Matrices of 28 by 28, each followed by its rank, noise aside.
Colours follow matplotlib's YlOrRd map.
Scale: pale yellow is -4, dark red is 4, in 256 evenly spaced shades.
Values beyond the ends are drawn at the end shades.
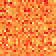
six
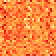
five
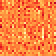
five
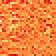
six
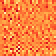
five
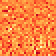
six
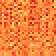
six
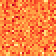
six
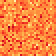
eight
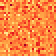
seven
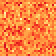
six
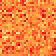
seven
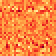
six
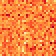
eight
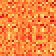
seven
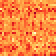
six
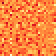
six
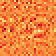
five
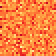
seven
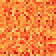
six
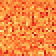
six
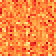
five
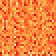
seven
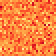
eight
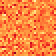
six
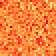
eight
